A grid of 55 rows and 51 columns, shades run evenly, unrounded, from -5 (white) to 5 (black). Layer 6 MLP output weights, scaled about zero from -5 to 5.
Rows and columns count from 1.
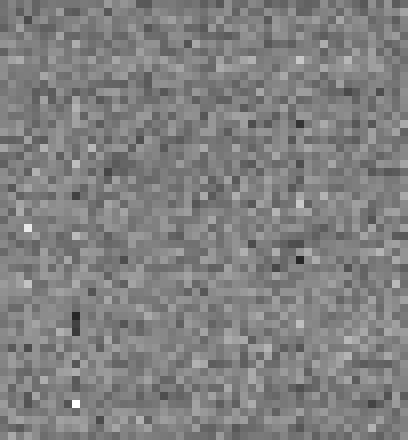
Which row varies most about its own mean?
51
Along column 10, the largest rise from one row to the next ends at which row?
52
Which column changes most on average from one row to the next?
10
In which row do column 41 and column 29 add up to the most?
5
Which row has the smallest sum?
8
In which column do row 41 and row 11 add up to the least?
38
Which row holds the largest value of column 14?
22
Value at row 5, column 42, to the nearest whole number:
1
